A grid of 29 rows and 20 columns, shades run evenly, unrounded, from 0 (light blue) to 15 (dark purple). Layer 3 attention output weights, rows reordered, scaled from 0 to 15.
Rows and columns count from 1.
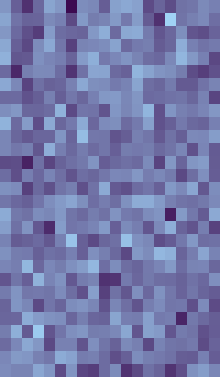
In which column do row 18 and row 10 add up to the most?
4
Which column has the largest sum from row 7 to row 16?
3
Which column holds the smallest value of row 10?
1
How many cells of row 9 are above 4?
18
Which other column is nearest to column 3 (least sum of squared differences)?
15
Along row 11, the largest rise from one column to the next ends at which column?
9
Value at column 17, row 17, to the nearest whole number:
4
